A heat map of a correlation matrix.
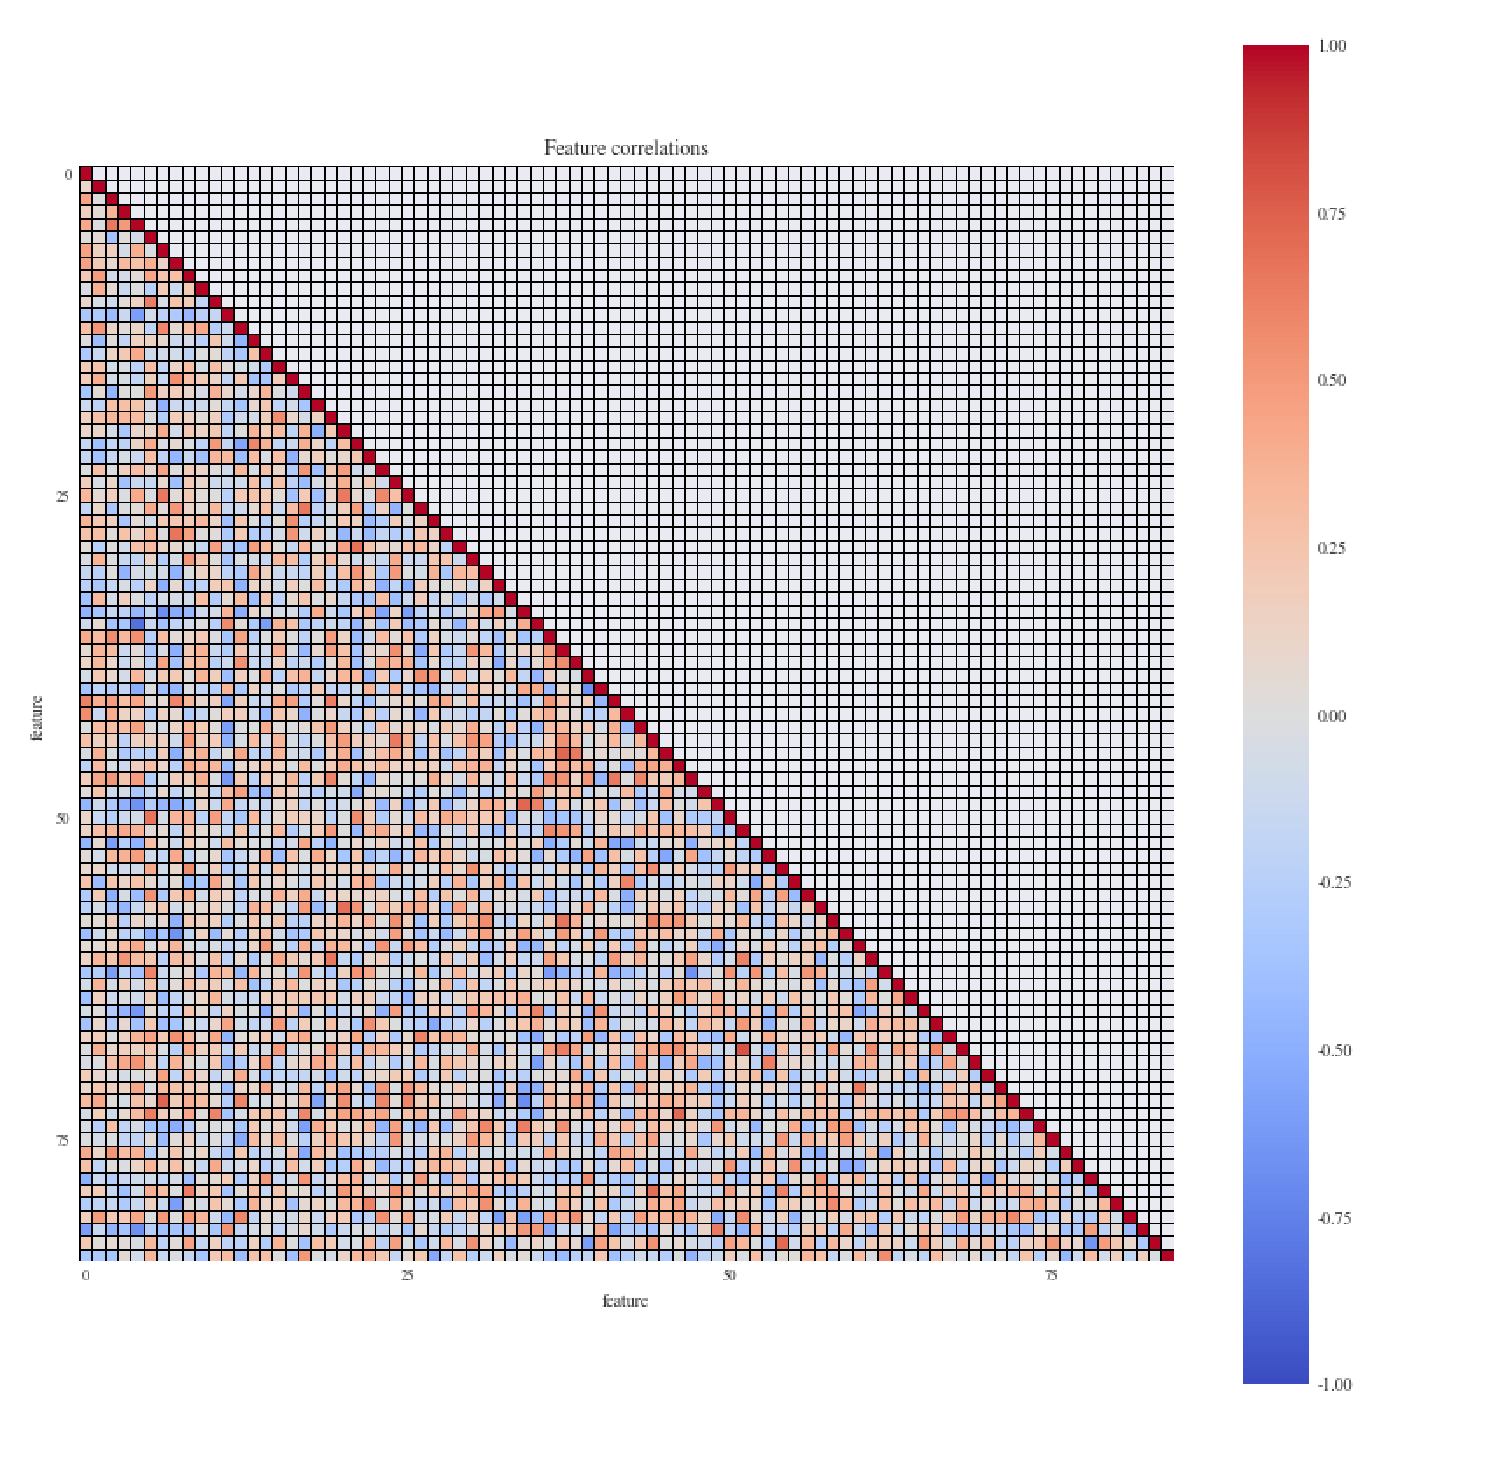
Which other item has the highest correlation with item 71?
60
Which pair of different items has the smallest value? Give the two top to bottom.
4, 35
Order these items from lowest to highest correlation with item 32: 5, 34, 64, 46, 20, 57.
20, 46, 57, 5, 64, 34
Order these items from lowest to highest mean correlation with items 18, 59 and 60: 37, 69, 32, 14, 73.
73, 32, 37, 69, 14
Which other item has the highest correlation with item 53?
69
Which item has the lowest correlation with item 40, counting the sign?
39
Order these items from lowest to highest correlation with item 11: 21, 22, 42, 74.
21, 74, 42, 22
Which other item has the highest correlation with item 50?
5
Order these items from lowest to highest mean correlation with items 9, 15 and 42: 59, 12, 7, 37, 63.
59, 7, 63, 12, 37
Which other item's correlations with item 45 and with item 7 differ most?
37
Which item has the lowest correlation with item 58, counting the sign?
7
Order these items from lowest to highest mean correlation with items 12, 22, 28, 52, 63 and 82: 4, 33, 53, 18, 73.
4, 53, 18, 73, 33
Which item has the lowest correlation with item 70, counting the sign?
78
